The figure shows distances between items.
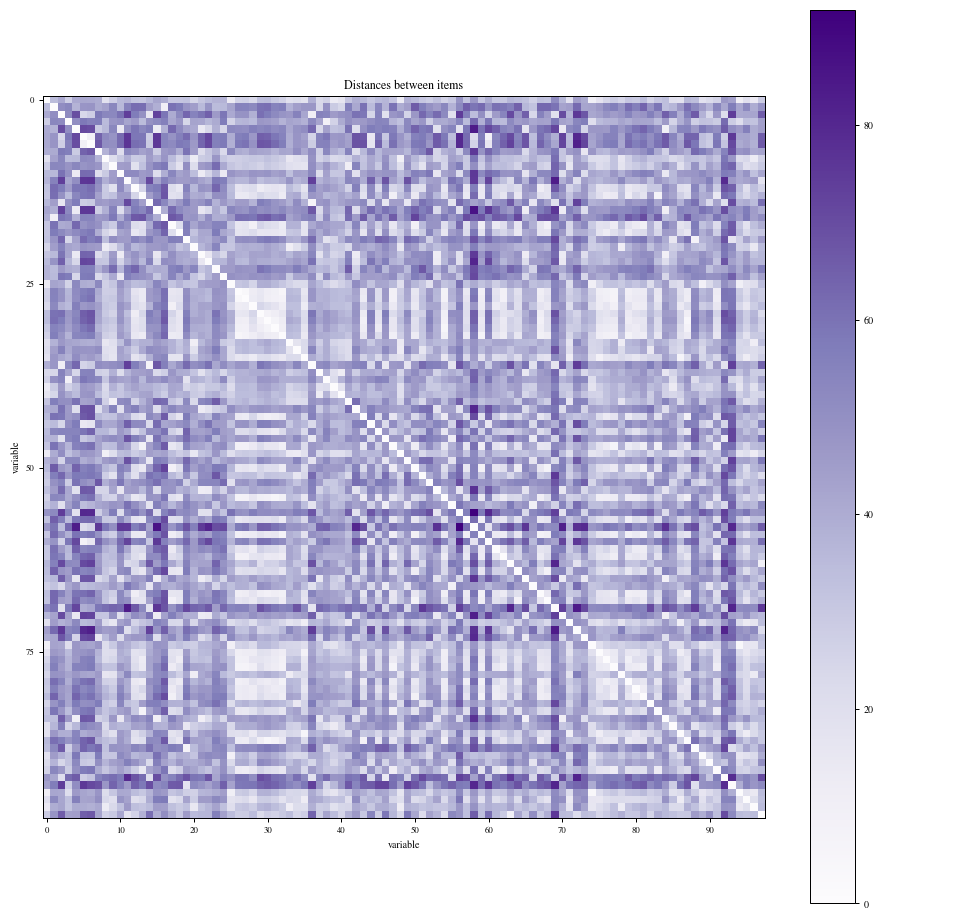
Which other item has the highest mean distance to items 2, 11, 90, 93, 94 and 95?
56
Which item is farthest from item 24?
58
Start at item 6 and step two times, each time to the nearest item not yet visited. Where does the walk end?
60
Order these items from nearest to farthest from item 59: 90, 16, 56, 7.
90, 7, 56, 16
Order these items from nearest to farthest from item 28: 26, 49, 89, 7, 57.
26, 57, 89, 49, 7
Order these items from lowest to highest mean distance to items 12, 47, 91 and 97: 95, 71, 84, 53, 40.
95, 71, 40, 53, 84
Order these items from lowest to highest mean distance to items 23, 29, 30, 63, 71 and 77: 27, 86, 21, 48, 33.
27, 86, 48, 33, 21
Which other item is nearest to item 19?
88
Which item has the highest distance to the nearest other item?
23
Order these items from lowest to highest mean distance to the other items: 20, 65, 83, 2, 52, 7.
83, 20, 65, 7, 52, 2
